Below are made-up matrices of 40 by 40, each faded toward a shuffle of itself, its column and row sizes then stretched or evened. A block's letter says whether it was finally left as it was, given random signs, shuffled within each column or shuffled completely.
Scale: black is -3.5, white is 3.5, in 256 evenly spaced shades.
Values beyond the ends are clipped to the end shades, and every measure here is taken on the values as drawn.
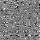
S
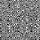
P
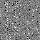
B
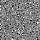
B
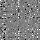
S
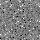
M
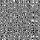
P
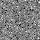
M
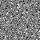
B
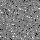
M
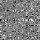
P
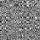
P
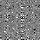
P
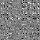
P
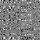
P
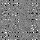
S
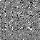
S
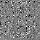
S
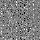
B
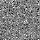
B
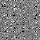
S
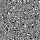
M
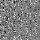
B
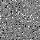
B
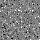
M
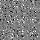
S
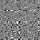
P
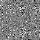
S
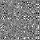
P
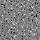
B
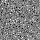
M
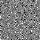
B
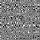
P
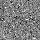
M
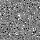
M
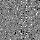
B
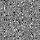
B
